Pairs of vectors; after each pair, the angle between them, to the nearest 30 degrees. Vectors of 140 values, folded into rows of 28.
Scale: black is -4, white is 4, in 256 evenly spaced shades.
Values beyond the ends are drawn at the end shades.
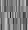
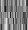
30 degrees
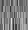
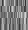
60 degrees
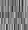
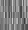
90 degrees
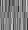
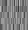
60 degrees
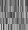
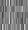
90 degrees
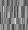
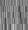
120 degrees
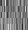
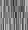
60 degrees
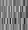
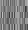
90 degrees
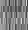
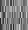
120 degrees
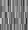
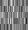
60 degrees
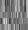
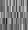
120 degrees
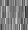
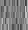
120 degrees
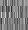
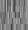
120 degrees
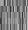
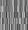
120 degrees
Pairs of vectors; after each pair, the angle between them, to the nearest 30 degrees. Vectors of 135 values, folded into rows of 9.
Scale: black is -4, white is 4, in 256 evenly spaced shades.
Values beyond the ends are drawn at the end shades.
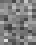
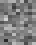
150 degrees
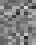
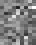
150 degrees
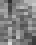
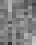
150 degrees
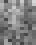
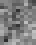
120 degrees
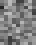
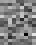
90 degrees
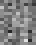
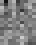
90 degrees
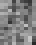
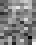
150 degrees
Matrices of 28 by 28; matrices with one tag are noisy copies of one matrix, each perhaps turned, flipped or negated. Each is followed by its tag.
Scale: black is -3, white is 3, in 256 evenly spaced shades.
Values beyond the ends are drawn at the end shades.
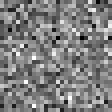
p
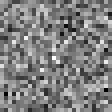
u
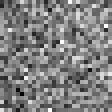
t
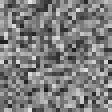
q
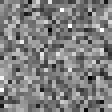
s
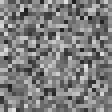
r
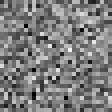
t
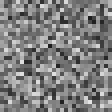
r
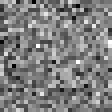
q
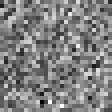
r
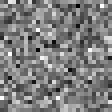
u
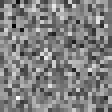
r
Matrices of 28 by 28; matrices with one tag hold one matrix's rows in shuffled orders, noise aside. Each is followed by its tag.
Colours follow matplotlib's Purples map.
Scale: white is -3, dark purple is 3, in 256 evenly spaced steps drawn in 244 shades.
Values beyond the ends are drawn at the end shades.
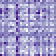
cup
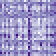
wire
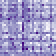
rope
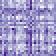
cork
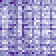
rope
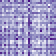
wire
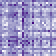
rope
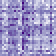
rope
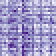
rope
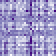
cork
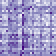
rope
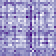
cork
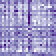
wire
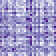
cork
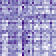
rope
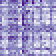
rope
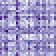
cup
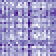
wire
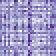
wire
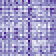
wire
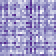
cork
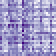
rope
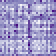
wire
